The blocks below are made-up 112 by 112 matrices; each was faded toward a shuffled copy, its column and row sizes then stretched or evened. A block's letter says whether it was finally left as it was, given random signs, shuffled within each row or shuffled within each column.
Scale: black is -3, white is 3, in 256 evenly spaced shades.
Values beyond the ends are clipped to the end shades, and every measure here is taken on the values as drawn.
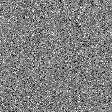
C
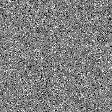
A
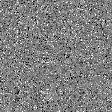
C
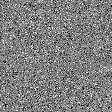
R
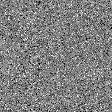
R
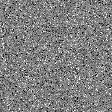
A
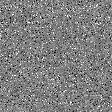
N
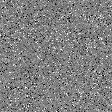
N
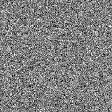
C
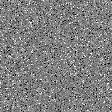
C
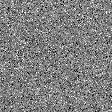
A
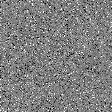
A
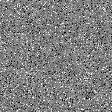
C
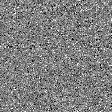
C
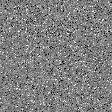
R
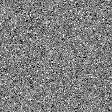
A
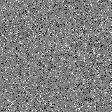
A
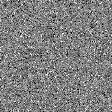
C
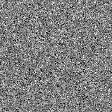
R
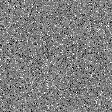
A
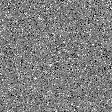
N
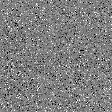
R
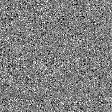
C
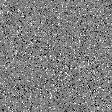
R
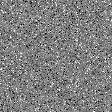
A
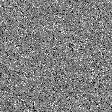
A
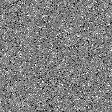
A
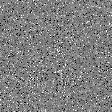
C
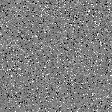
C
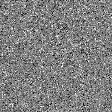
R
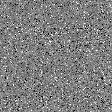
R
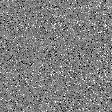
R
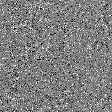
C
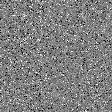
A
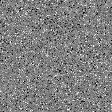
A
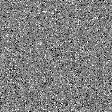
R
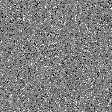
C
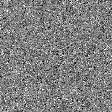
C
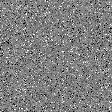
A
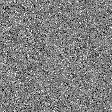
A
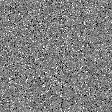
A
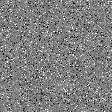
C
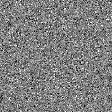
C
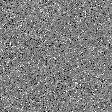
A
